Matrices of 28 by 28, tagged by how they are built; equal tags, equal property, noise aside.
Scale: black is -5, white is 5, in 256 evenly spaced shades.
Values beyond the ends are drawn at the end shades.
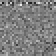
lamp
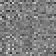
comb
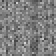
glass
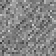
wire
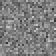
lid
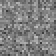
glass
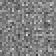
glass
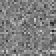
comb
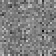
comb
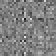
comb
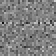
lamp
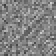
wire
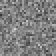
lid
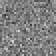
lid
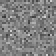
lamp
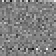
lamp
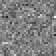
lamp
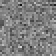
comb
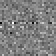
lamp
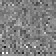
lamp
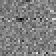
lamp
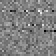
lamp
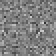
comb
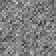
wire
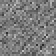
wire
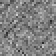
wire
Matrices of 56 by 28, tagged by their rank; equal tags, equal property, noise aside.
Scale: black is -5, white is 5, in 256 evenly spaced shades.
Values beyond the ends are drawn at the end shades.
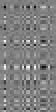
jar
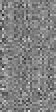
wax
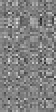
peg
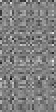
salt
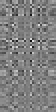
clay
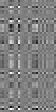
jar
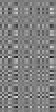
jar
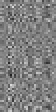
peg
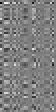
clay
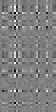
jar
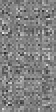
wax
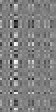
jar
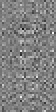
peg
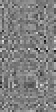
peg
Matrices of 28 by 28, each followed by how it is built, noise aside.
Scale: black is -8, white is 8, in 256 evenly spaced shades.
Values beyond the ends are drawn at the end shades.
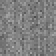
blocks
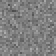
repeating rows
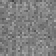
blocks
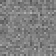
blocks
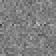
uneven rows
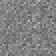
repeating rows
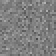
repeating rows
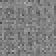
blocks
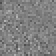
lower triangular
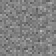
repeating rows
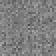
blocks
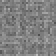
blocks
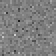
sparse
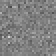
uneven rows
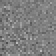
lower triangular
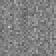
repeating rows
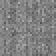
blocks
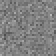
repeating rows
